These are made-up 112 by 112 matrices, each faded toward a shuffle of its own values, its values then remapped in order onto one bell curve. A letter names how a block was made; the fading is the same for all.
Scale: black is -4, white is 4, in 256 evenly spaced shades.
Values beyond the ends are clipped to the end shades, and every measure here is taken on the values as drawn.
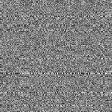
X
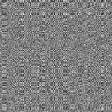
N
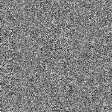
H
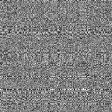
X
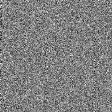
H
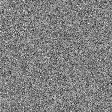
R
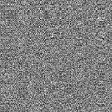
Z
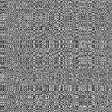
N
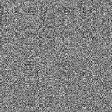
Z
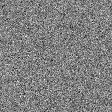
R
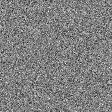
R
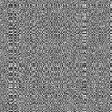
N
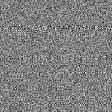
X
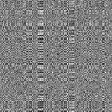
N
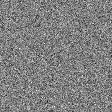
R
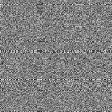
X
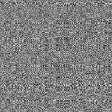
X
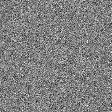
H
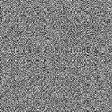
Z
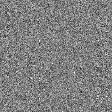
H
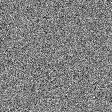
R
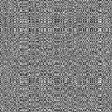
N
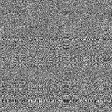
X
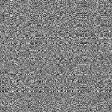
X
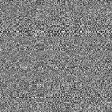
X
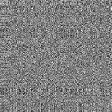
Z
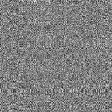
Z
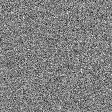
R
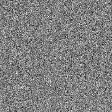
H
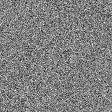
R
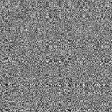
X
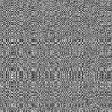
N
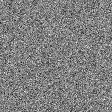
R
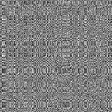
N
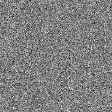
H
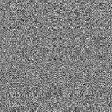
Z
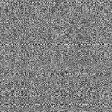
X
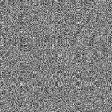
Z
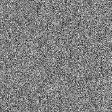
H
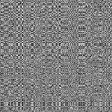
N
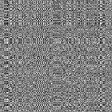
N
